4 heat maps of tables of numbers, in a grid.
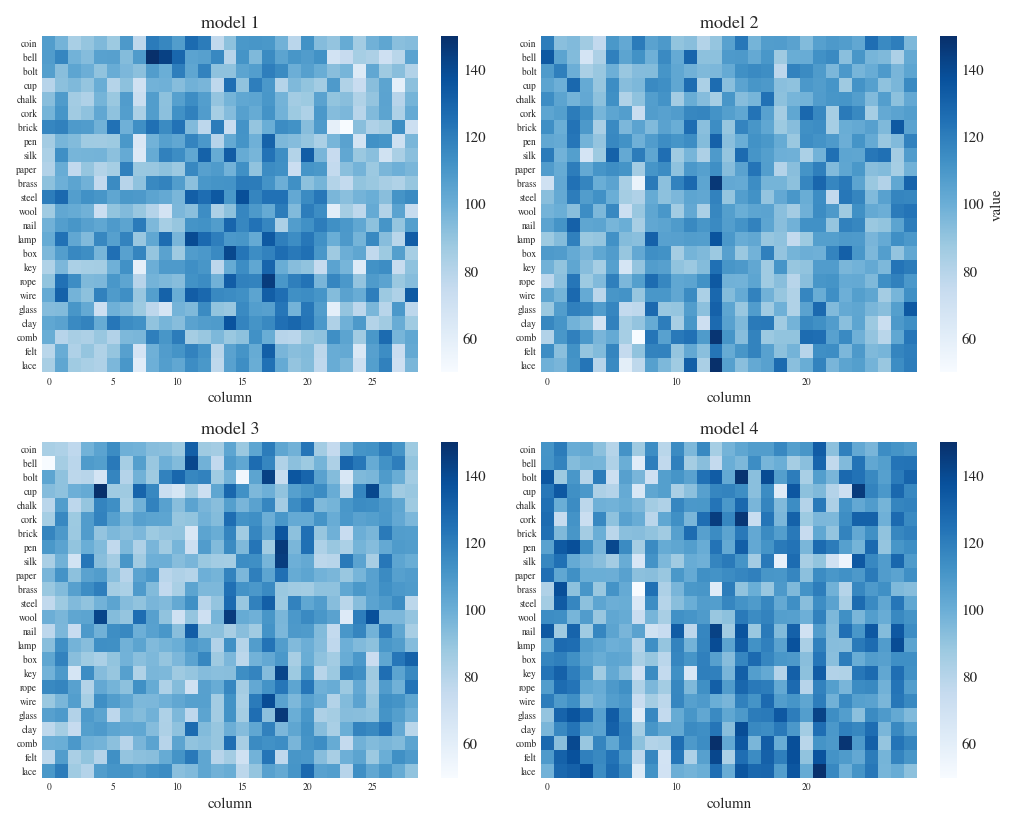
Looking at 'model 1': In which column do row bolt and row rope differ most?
14
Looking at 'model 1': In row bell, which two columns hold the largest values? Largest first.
8, 9
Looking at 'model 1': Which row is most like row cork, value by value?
chalk
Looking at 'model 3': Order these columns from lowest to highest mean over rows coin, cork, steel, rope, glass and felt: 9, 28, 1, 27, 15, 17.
15, 9, 28, 1, 27, 17
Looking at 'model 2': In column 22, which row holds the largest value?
silk
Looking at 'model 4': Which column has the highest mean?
15
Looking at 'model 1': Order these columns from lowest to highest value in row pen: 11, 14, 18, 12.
18, 14, 12, 11
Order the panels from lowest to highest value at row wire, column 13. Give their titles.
model 3, model 4, model 1, model 2
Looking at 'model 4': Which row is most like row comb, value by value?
nail
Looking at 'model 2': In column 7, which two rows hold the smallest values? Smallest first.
comb, brass
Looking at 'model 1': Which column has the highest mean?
17
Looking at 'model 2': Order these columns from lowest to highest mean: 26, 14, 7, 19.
7, 19, 26, 14
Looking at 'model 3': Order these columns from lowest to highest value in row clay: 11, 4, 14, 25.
14, 4, 25, 11
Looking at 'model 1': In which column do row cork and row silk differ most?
20
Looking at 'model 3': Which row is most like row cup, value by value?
wool
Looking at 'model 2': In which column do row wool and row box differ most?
23
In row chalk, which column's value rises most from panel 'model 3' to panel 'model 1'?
6
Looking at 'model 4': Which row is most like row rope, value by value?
lamp
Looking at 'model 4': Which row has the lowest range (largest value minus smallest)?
paper
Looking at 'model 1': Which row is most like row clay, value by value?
box
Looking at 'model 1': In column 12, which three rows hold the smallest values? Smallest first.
brick, comb, cup
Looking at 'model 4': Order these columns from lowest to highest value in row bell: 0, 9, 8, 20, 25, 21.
9, 20, 25, 0, 8, 21
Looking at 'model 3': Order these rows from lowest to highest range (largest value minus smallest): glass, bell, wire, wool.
wire, glass, wool, bell
